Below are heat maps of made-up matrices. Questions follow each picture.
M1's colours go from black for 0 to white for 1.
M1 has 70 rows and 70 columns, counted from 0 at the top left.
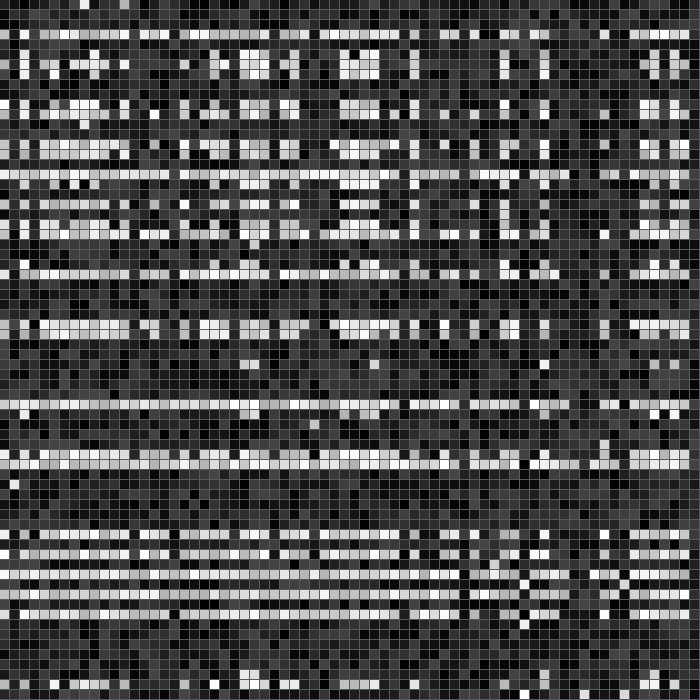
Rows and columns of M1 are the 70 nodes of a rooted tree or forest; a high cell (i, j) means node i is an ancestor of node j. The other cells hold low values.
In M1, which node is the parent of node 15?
20
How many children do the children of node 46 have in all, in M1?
1
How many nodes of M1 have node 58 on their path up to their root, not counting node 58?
2
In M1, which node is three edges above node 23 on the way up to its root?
27
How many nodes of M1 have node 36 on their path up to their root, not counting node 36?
6
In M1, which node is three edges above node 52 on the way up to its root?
69
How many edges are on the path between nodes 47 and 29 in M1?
9
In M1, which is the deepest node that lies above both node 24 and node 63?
32
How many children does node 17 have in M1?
3
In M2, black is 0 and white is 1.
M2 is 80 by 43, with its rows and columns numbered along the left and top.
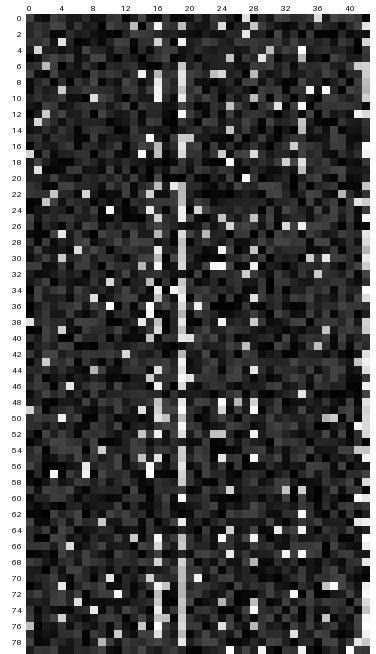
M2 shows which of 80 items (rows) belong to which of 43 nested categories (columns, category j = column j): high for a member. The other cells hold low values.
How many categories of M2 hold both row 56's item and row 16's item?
1
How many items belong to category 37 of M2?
6
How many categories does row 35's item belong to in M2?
5
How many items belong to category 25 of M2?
9
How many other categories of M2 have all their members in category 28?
8
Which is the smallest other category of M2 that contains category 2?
41
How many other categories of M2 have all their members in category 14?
2
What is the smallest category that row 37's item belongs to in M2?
15
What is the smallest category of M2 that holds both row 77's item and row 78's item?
42
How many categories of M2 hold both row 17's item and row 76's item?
7
